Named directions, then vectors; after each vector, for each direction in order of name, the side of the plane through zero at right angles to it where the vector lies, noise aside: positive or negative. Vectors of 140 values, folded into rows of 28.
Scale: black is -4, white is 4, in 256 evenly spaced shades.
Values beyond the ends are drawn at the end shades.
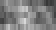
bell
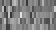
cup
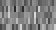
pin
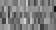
positive, negative, negative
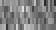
positive, positive, negative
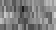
negative, negative, positive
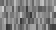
negative, positive, negative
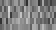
positive, positive, positive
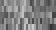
positive, positive, negative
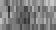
negative, negative, negative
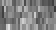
positive, negative, positive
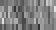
negative, positive, positive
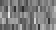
negative, positive, positive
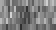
negative, negative, negative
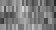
positive, positive, negative
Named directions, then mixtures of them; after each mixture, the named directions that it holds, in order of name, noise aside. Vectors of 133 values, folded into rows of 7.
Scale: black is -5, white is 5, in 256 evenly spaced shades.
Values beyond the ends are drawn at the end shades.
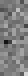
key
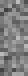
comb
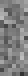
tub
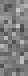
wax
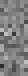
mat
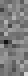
key, mat.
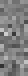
mat.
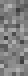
wax.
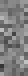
mat, tub.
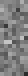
key, tub.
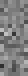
mat.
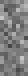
tub, wax.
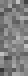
comb.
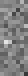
key.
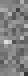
key.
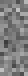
comb, key.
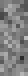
tub, wax.
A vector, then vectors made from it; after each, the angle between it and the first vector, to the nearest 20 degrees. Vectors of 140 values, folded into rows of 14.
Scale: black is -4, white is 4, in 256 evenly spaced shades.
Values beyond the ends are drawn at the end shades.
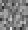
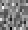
160 degrees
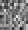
60 degrees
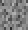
140 degrees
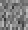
80 degrees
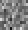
160 degrees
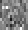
120 degrees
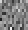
60 degrees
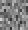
140 degrees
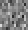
80 degrees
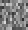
60 degrees
